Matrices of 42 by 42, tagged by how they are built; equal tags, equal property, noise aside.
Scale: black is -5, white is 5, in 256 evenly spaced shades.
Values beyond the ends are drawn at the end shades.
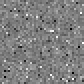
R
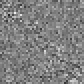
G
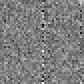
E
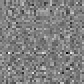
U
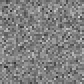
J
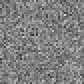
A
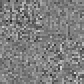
G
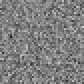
A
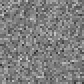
A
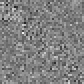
G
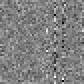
E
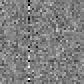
E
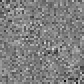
G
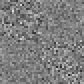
G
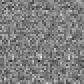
J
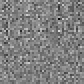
U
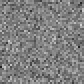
A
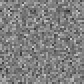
J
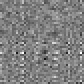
U
